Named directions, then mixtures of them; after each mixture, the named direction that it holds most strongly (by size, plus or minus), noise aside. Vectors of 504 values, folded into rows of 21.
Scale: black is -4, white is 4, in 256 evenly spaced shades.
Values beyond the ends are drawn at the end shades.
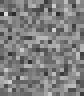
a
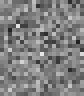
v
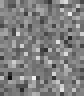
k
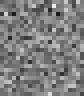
a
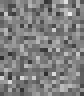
a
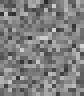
a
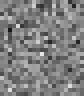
v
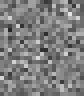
v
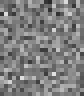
a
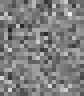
v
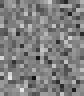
k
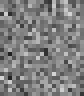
a
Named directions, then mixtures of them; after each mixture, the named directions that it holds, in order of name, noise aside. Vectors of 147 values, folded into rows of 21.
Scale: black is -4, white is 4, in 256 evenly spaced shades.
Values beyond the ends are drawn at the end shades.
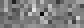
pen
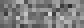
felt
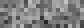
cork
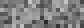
cork.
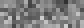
cork.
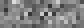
felt, pen.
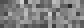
cork, felt.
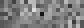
cork, felt, pen.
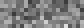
cork.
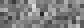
cork, pen.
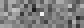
felt, pen.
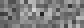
cork, felt, pen.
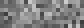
cork, felt, pen.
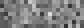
cork, felt, pen.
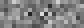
felt, pen.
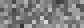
cork, pen.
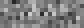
cork, felt, pen.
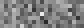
cork, felt, pen.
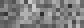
cork, felt, pen.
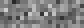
cork, felt, pen.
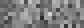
cork, felt.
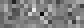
pen.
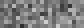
cork, felt, pen.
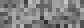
cork.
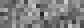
cork, pen.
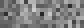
cork, felt, pen.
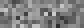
cork, felt, pen.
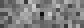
cork, felt, pen.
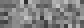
cork, felt.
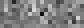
pen.
